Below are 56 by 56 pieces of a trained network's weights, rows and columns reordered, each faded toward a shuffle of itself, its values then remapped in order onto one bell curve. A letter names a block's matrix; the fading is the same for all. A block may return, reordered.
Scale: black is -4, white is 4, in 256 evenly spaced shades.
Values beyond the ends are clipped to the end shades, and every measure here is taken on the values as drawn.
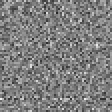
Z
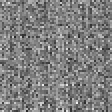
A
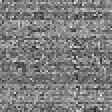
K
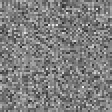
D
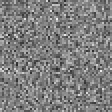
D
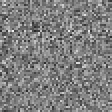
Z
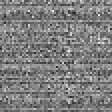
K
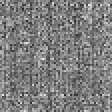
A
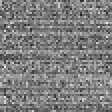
K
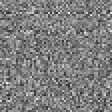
D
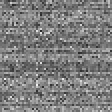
K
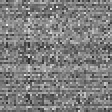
K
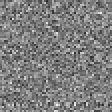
Z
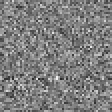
Z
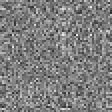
Z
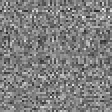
Z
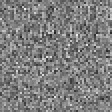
D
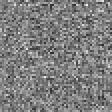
D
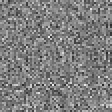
Z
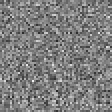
D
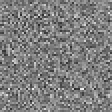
Z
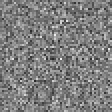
D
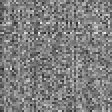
A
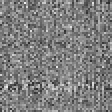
A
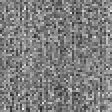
A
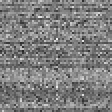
K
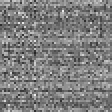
K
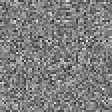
Z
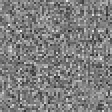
D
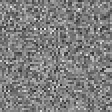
Z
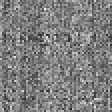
A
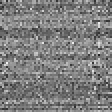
K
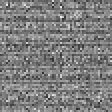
K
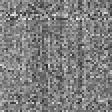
A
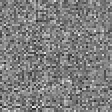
D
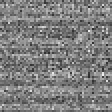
K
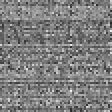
K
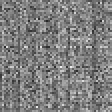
A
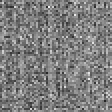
A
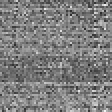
K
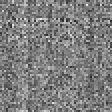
A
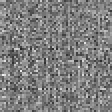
A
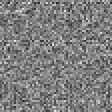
Z
